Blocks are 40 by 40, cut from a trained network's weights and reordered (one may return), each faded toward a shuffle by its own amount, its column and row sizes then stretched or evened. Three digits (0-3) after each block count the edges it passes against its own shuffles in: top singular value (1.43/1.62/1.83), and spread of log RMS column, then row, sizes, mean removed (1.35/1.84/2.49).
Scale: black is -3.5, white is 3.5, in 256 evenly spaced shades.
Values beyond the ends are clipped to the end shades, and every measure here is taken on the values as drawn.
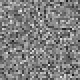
0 0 0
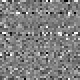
1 1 3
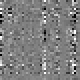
3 3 2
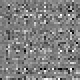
1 2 3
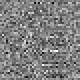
2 0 2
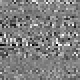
1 0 3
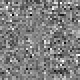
0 2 1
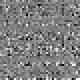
0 1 3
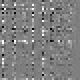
2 3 2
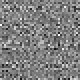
2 0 2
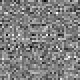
1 0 2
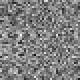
2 0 0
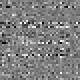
1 1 3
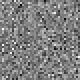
0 2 0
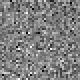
0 1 1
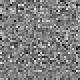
1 1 2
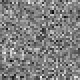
1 1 1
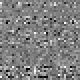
0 2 3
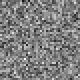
0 0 0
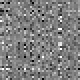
2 3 1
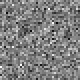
0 0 1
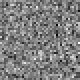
1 1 1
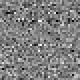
0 0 2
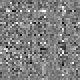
1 2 2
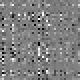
1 3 3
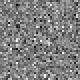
0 2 0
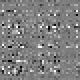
0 3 3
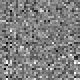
2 1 2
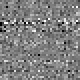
0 0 3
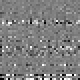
3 1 3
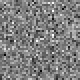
0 1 0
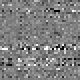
1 1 3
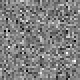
0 2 1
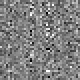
0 2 0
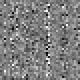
0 3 0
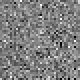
1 2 1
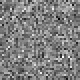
1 0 0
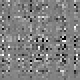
0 3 3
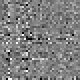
1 2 2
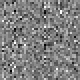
2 2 0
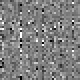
0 3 1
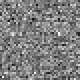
2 0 2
